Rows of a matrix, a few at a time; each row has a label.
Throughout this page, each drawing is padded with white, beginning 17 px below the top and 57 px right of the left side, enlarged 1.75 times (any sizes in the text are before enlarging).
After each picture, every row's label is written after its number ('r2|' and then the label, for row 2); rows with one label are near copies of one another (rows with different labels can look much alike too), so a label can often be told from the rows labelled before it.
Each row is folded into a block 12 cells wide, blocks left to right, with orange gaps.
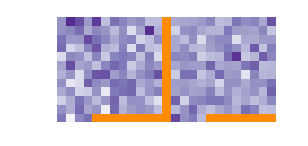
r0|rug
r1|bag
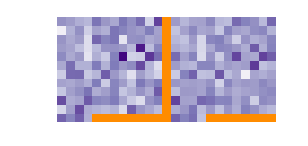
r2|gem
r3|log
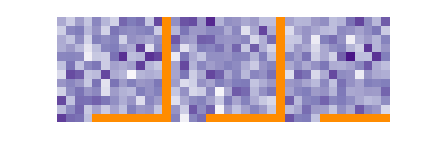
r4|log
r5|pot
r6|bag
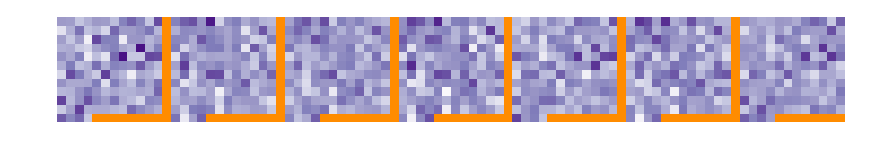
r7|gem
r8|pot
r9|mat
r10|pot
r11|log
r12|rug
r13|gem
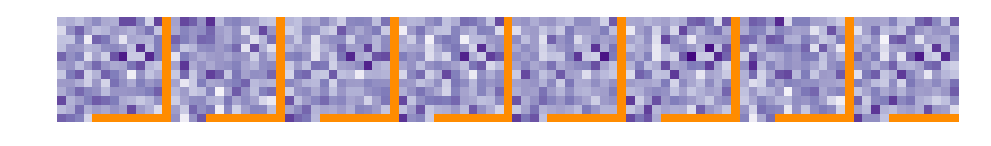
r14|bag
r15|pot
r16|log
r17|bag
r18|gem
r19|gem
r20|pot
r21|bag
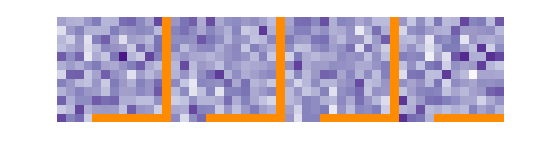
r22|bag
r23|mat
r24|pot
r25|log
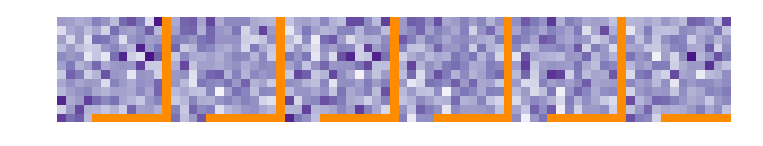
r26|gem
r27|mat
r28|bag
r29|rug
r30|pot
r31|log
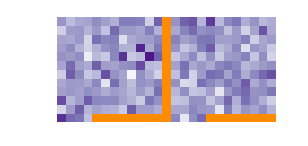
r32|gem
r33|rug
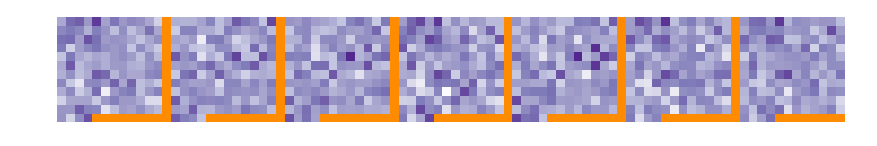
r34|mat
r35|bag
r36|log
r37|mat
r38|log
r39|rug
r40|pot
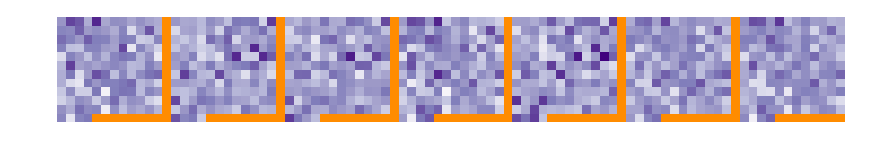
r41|rug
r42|gem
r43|bag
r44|pot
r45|gem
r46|rug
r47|rug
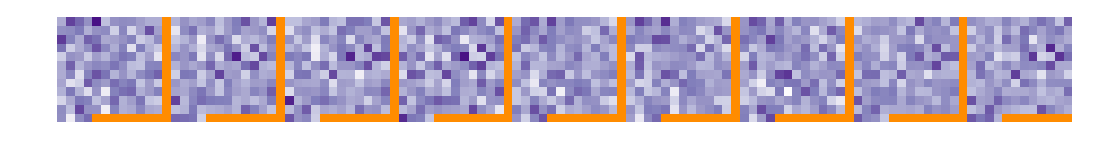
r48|rug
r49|bag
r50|log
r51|bag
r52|mat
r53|pot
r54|mat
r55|log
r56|gem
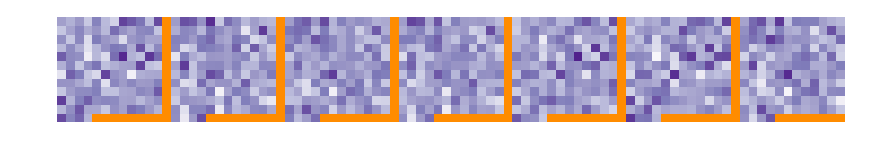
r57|log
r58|pot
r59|mat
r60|pot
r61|bag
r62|log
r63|mat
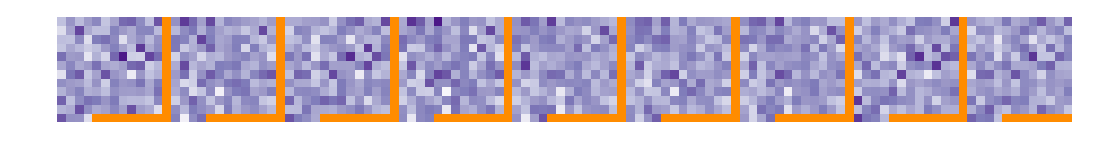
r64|bag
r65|rug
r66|bag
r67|rug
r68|pot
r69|mat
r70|pot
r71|log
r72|bag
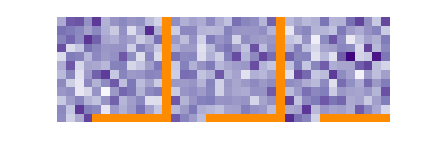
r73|mat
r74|log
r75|bag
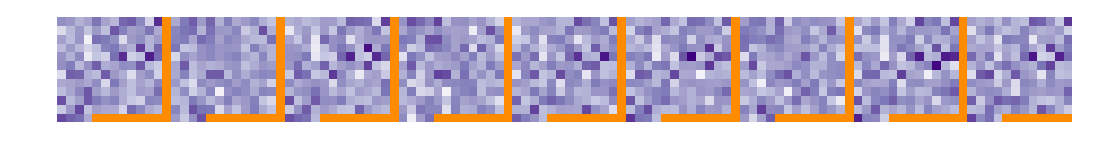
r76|gem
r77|mat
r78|gem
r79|pot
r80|bag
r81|log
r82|mat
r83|log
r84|bag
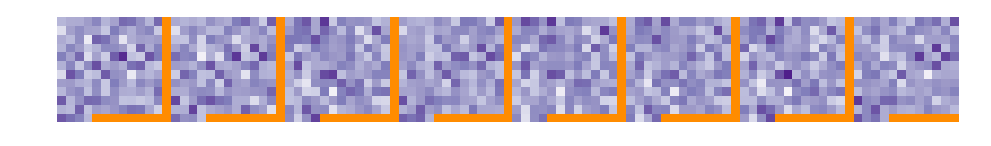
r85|bag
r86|bag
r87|mat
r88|gem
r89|pot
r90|mat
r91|mat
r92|log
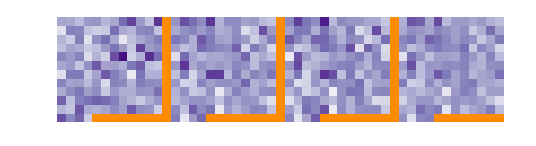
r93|bag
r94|pot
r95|pot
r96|pot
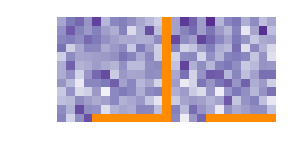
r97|mat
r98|rug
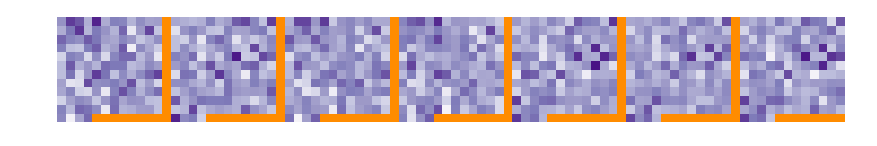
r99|rug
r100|bag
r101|rug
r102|pot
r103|log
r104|gem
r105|log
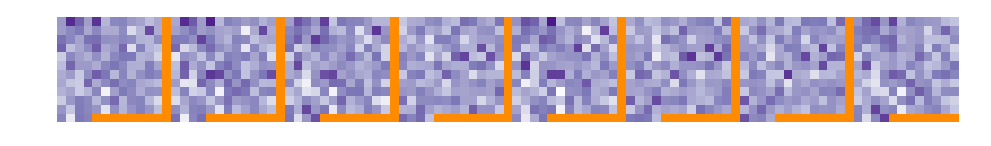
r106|rug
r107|rug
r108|mat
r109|bag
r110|pot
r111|gem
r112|log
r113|mat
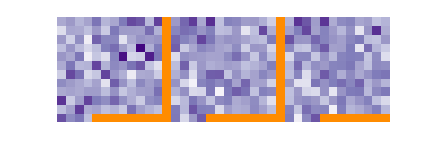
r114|gem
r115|mat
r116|rug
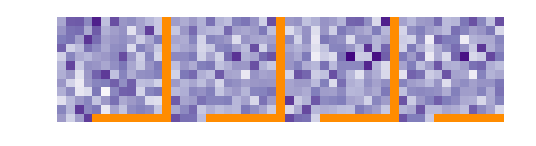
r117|mat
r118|log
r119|gem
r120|bag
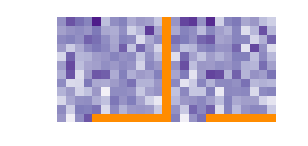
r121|pot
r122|pot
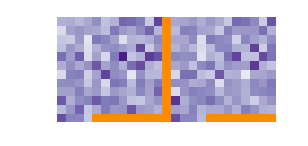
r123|bag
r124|log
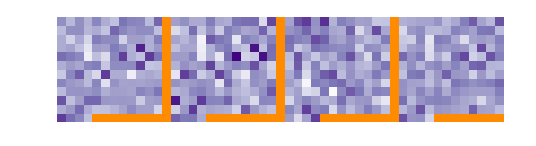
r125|log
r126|gem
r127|mat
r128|bag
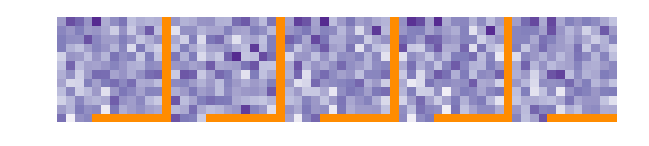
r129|rug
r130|bag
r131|rug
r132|rug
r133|mat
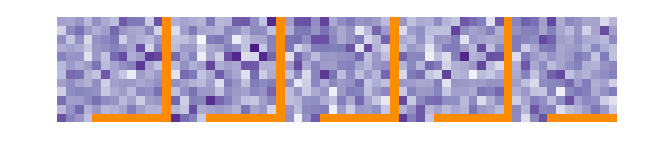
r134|log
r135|bag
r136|pot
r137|log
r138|mat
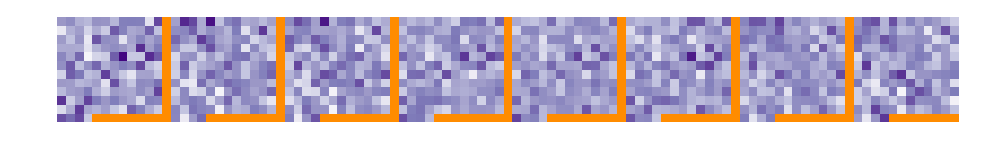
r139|gem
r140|rug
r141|rug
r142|log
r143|bag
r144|bag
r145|pot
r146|mat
